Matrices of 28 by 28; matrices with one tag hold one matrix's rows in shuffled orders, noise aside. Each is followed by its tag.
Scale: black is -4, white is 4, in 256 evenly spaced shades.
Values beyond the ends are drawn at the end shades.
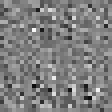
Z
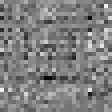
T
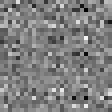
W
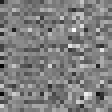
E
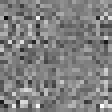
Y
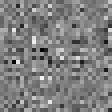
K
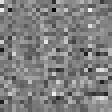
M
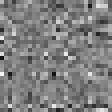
M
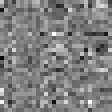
M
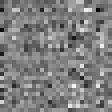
E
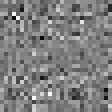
K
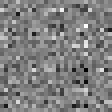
W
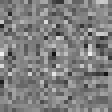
M
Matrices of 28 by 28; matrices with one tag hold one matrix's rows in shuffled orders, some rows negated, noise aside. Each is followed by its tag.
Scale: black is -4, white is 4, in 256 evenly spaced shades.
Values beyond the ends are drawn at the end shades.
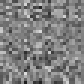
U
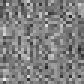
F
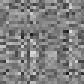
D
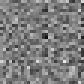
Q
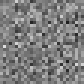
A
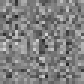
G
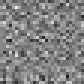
G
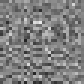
U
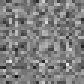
G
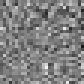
Q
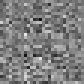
U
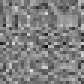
Q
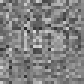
U
